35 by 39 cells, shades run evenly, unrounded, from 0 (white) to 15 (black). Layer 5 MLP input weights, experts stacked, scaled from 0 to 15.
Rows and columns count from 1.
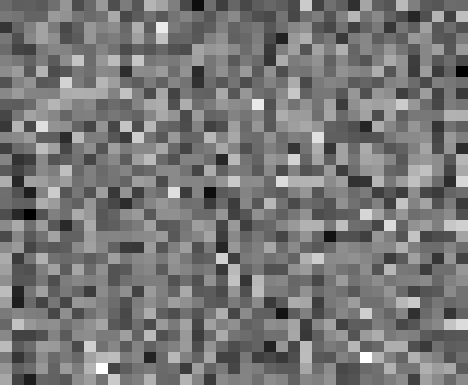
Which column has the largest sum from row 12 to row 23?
3
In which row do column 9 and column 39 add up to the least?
30
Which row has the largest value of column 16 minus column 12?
13
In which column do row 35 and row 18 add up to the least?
15
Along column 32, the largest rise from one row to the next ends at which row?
18
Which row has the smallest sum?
17
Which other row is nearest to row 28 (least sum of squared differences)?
25
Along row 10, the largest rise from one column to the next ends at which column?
23
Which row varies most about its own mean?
33
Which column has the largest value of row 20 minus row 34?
9
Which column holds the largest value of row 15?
19
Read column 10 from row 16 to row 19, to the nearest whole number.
8 8 12 11
